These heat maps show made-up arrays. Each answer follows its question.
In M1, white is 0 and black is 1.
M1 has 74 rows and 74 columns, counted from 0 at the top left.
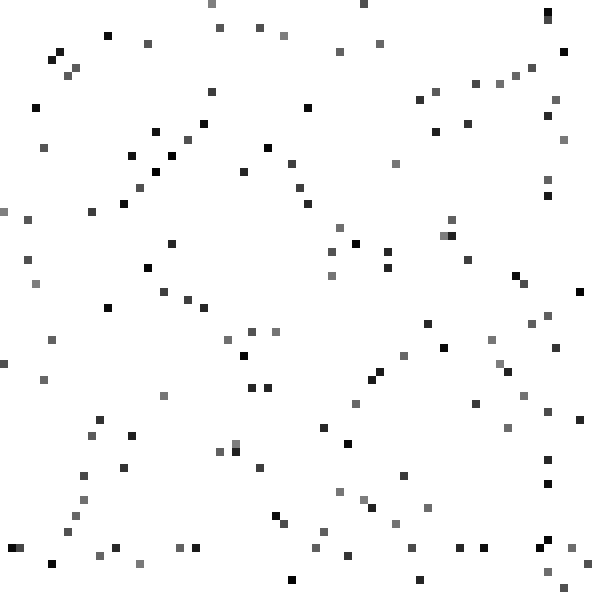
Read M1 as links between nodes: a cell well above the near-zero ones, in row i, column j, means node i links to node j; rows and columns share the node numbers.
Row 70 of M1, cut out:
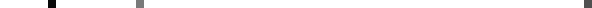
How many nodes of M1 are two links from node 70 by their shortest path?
3
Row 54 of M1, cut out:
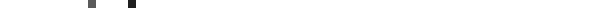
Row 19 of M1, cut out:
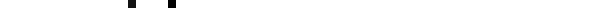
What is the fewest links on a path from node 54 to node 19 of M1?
2
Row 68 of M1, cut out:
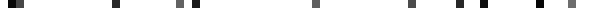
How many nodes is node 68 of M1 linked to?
11
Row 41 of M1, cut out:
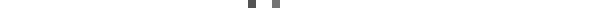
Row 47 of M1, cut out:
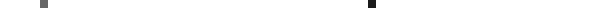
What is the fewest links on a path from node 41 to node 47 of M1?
6
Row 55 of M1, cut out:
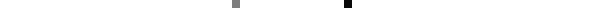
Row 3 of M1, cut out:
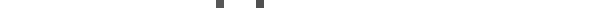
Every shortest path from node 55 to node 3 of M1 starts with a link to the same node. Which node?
node 29
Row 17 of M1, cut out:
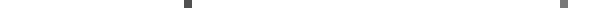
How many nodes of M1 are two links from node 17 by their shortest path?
3
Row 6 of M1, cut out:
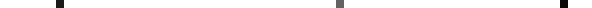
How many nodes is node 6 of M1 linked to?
3
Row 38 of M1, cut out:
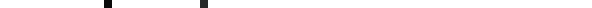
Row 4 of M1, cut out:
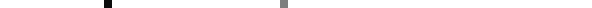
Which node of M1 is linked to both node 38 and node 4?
node 13
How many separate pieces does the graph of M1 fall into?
5
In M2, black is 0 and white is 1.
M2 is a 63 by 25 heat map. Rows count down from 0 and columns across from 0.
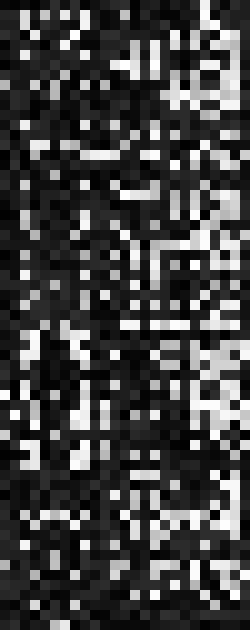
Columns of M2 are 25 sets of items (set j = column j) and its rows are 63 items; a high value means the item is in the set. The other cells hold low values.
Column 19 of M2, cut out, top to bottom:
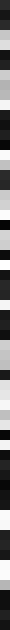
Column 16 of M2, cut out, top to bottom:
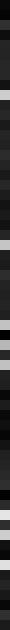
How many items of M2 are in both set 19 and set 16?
6
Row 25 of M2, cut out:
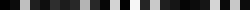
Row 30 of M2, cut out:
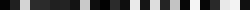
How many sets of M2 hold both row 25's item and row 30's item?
5
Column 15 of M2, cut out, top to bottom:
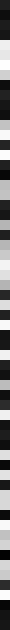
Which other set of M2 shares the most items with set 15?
23
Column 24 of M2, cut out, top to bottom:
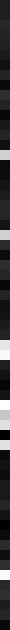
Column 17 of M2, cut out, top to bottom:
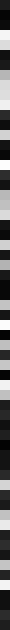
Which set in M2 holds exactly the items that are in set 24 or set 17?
22
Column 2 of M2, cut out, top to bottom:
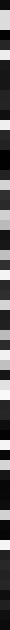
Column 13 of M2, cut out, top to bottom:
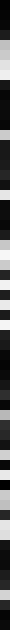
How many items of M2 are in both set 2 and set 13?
3
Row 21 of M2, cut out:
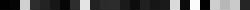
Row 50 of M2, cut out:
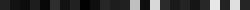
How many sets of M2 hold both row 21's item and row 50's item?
2
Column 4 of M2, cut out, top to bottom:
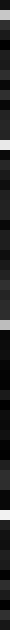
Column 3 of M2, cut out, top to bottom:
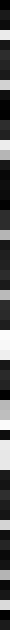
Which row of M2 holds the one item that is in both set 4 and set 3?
14
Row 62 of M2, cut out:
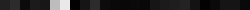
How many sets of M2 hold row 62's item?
2
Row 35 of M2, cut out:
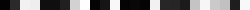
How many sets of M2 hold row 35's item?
11
